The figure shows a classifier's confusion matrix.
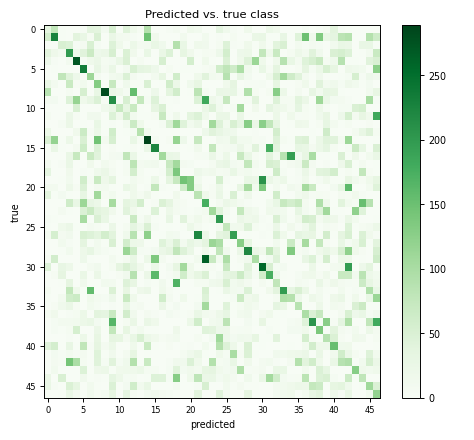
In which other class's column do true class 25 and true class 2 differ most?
18
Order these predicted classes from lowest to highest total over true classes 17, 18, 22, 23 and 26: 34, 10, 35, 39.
10, 34, 35, 39
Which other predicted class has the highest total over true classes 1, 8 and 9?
38
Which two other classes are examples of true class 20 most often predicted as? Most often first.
42, 30
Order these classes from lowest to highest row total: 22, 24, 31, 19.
24, 19, 31, 22
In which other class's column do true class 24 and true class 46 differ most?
5
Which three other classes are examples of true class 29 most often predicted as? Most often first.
22, 15, 25
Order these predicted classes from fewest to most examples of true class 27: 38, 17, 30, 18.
30, 17, 18, 38
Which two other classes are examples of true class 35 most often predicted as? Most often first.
22, 44
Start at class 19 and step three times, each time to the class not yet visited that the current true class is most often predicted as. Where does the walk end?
3
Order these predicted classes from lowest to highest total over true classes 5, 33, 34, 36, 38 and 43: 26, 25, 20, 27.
20, 26, 25, 27
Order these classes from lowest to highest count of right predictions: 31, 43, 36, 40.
36, 43, 40, 31
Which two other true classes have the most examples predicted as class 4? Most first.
9, 42
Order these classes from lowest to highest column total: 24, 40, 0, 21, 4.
0, 40, 4, 21, 24
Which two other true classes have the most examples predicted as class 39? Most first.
37, 23
